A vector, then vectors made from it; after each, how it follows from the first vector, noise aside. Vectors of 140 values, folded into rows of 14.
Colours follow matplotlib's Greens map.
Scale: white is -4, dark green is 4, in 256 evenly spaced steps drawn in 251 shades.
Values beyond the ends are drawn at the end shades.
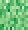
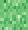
wrapped around, negated, partly zeroed.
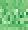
wrapped around, negated, partly zeroed.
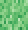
reversed, negated, shrunk.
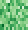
copied.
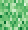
reversed, negated.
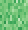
reversed, negated, shrunk.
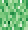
wrapped around.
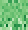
wrapped around, negated, partly zeroed.
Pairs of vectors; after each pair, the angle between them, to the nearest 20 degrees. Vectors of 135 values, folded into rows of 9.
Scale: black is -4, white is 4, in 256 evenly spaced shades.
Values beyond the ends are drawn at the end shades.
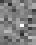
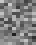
120 degrees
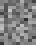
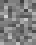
140 degrees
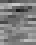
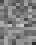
80 degrees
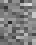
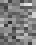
20 degrees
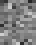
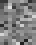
20 degrees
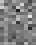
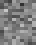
100 degrees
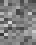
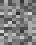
40 degrees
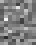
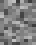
100 degrees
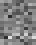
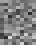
40 degrees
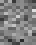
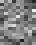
20 degrees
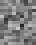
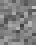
20 degrees
